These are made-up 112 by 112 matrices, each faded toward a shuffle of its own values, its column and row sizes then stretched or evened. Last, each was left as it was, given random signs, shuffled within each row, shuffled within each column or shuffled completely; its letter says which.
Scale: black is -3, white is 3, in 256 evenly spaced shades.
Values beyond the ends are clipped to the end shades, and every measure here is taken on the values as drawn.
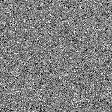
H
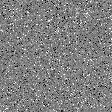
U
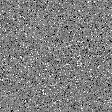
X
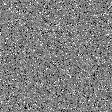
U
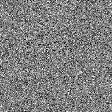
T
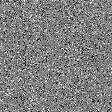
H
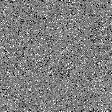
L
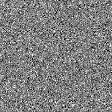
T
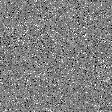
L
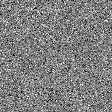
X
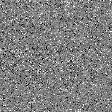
T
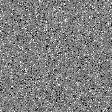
H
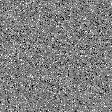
X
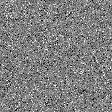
H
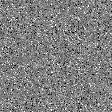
L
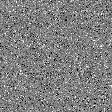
X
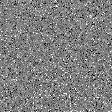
T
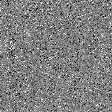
L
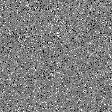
L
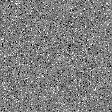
H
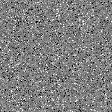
T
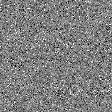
L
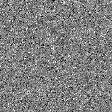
T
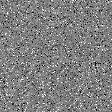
L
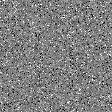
H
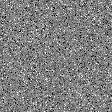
H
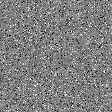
H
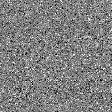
T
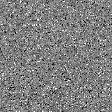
T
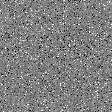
L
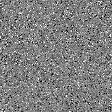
T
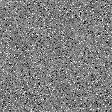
H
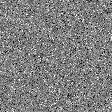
U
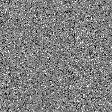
H
